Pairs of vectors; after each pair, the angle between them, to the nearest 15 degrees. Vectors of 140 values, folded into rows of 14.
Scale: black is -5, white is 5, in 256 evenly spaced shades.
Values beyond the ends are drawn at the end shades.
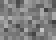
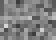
30 degrees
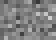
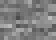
45 degrees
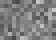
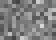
15 degrees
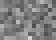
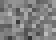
150 degrees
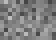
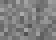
150 degrees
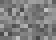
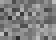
150 degrees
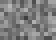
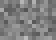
150 degrees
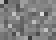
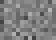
120 degrees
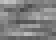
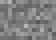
60 degrees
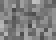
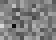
60 degrees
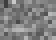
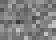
45 degrees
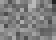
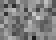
60 degrees
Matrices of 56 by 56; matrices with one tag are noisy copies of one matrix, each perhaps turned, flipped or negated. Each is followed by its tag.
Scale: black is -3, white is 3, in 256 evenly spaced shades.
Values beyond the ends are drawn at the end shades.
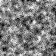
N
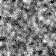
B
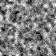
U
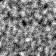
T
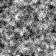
N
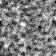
T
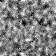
T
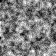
N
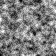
N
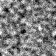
T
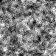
N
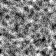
U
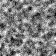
U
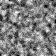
U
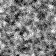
N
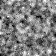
N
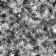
B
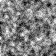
N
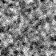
B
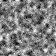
U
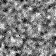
U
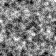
N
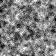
N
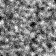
T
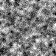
B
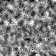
T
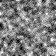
B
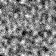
T
